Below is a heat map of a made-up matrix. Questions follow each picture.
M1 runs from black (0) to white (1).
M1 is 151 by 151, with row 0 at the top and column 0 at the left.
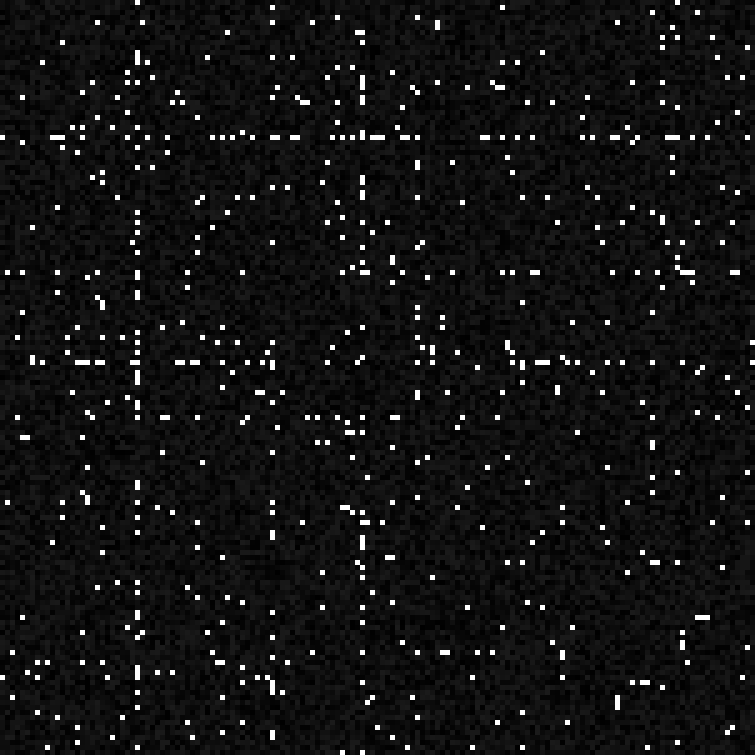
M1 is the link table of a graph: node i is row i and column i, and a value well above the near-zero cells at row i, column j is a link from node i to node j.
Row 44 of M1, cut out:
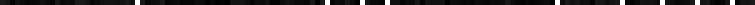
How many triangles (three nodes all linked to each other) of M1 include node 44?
4
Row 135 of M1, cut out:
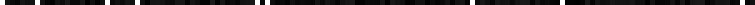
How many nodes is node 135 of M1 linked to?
9
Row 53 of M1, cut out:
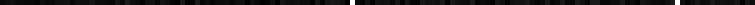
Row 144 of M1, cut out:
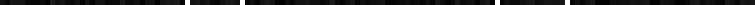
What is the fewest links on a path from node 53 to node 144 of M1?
5
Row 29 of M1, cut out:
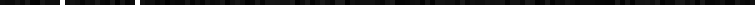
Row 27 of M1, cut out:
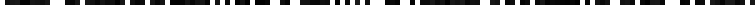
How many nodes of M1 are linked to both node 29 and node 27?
1
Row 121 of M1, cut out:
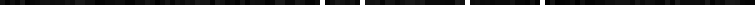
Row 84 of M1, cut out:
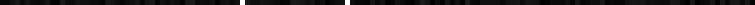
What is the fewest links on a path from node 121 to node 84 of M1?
4
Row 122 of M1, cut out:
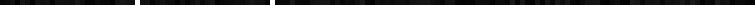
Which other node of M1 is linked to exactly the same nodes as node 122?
node 127
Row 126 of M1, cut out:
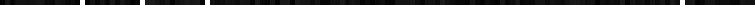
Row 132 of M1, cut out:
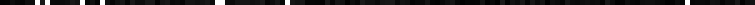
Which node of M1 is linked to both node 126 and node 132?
node 16
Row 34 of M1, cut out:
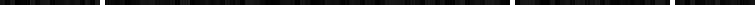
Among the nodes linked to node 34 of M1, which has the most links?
node 20
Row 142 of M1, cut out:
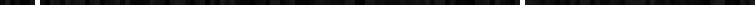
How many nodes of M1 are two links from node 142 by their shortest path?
9
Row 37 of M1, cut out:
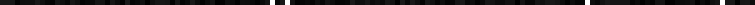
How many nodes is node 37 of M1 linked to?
4
